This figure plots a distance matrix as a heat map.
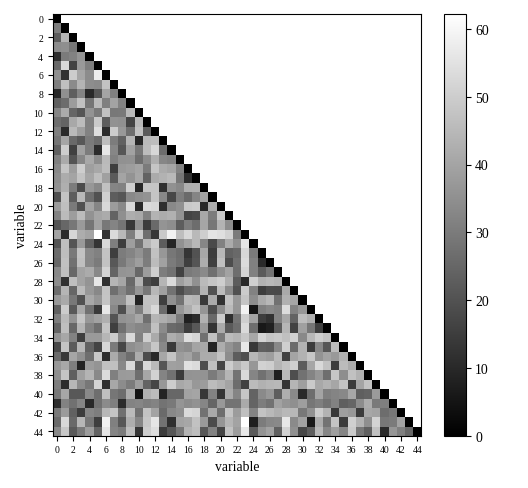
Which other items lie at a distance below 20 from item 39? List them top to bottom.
1, 6, 12, 23, 28, 36
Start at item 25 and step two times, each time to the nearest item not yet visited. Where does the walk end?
26
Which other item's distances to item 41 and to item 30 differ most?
4
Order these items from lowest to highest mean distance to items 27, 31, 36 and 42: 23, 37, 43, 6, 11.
43, 37, 11, 6, 23
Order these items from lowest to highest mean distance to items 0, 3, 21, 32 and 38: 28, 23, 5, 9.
5, 9, 28, 23
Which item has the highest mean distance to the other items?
23
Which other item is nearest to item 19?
35
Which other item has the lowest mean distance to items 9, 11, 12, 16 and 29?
22
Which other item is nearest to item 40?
10
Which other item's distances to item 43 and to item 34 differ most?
31
